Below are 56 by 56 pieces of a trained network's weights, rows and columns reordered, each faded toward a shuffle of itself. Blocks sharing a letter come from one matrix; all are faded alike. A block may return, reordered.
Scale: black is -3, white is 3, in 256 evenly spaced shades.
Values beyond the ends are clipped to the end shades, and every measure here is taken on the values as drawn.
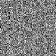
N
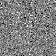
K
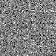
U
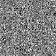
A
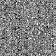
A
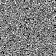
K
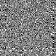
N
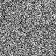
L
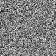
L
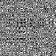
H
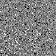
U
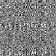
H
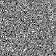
U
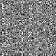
H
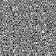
N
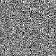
N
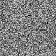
L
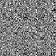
N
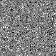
A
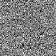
N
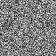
L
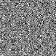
A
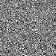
U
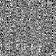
N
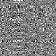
H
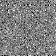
A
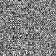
N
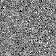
K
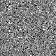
K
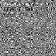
H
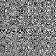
H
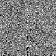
N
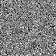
U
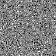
U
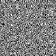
N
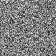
L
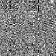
N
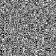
N
